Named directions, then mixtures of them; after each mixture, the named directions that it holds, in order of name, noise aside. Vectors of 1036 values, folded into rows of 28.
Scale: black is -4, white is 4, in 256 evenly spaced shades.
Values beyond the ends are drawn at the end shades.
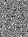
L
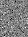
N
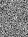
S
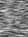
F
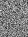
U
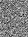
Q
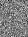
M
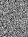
M, N, U.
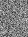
N, Q, U.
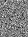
L, S, U.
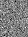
N, U.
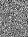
M.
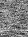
F, L.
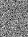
L, N.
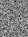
N.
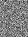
L, Q, U.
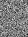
S, U.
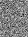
Q.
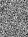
S.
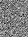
Q.
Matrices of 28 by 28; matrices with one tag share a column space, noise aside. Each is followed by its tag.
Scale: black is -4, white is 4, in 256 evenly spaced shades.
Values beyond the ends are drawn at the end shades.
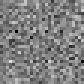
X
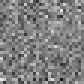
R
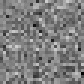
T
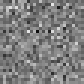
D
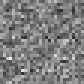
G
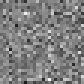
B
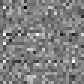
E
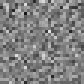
D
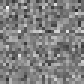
D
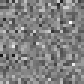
D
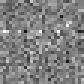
X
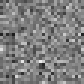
E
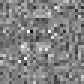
D
